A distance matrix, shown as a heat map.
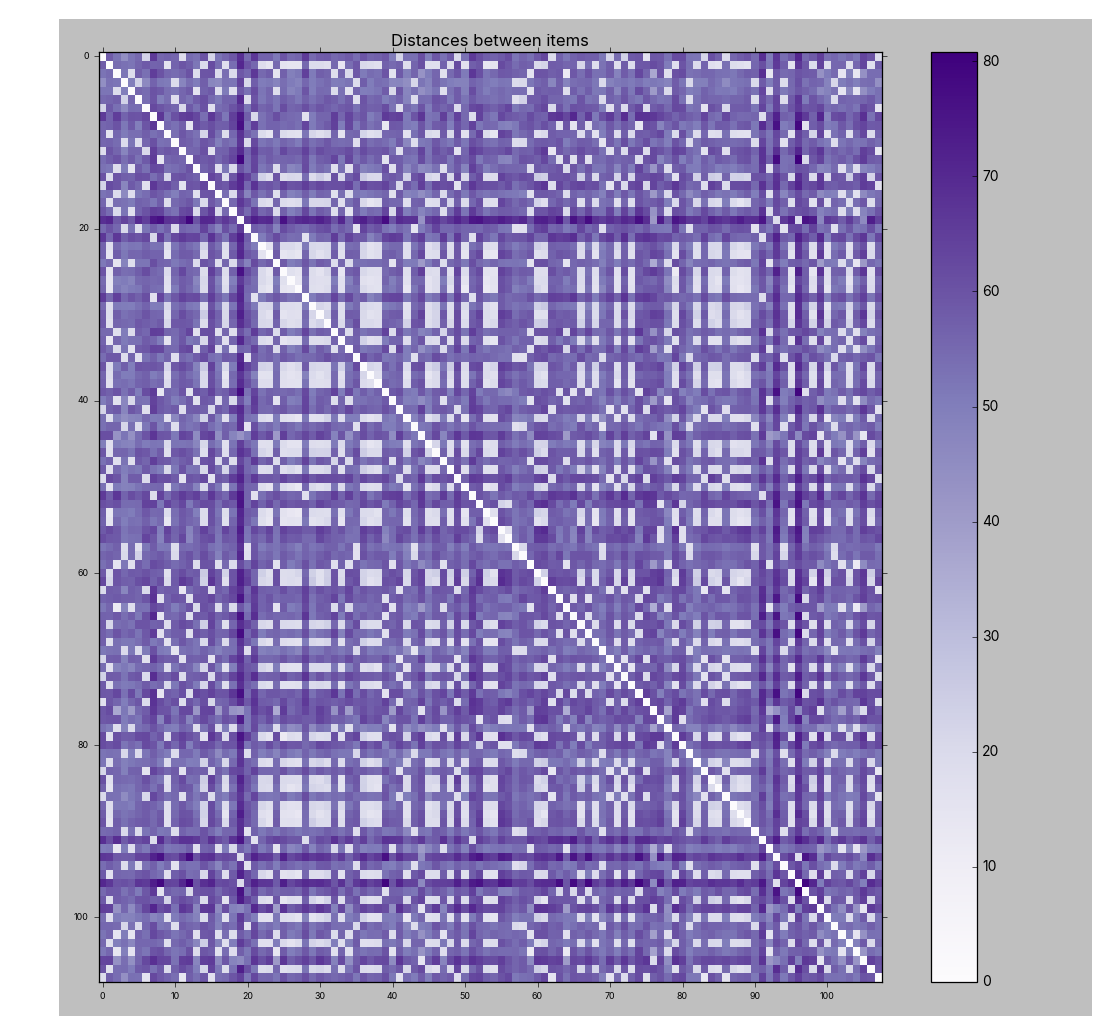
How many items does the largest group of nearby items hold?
41
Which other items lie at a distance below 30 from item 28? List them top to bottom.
7, 21, 51, 91
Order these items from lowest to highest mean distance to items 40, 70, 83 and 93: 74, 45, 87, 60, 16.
16, 45, 87, 60, 74
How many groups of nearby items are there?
9
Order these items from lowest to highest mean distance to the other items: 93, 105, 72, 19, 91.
72, 105, 91, 93, 19
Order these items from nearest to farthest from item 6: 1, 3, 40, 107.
107, 3, 40, 1
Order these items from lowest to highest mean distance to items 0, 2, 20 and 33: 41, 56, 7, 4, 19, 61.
4, 41, 61, 56, 7, 19
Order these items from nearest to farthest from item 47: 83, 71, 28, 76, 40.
40, 76, 71, 83, 28
